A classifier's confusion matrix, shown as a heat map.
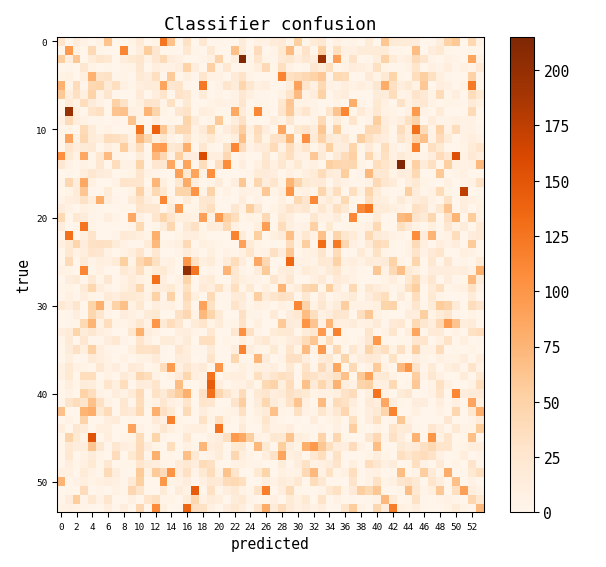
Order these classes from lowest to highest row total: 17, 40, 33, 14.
33, 17, 40, 14
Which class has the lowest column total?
24
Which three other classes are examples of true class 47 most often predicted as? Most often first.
28, 12, 16
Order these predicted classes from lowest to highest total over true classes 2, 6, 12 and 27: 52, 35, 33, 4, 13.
4, 35, 13, 52, 33
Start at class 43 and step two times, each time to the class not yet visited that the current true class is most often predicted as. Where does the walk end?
21
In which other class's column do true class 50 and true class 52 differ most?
13
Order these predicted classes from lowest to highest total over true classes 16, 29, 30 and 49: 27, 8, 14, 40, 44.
44, 27, 40, 8, 14
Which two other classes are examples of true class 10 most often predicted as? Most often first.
12, 45
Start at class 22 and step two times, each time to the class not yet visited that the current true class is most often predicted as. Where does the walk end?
8
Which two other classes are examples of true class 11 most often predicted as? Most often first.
31, 1
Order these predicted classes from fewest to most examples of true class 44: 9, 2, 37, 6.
6, 2, 37, 9
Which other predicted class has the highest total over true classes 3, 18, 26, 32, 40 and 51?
16
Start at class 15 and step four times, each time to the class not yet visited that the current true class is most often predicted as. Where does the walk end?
23
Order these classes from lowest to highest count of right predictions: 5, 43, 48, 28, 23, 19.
48, 19, 5, 43, 28, 23
